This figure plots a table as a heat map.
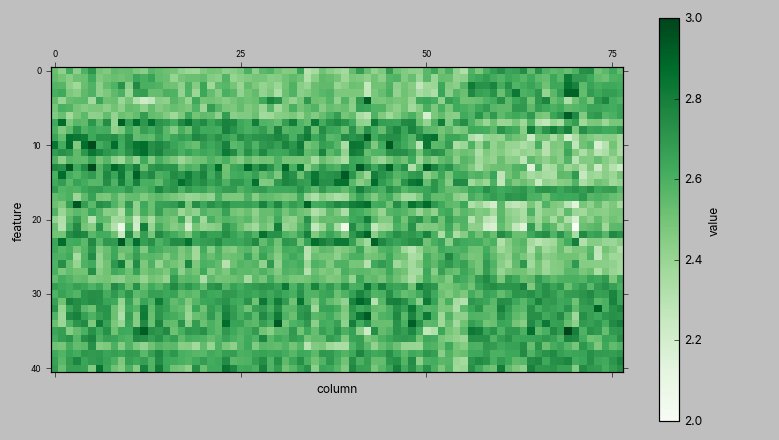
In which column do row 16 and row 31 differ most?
43
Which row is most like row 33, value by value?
22
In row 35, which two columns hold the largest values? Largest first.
69, 12
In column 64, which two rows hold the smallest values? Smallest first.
13, 9
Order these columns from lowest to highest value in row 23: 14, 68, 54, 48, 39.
68, 14, 54, 48, 39
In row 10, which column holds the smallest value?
73
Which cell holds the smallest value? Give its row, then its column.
21, 70
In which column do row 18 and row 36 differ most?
70
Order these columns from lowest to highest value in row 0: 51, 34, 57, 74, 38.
34, 38, 57, 74, 51
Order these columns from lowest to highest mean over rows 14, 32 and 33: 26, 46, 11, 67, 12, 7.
67, 26, 11, 46, 7, 12
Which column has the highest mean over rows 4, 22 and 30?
42
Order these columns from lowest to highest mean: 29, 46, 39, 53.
39, 53, 29, 46
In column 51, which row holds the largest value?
9
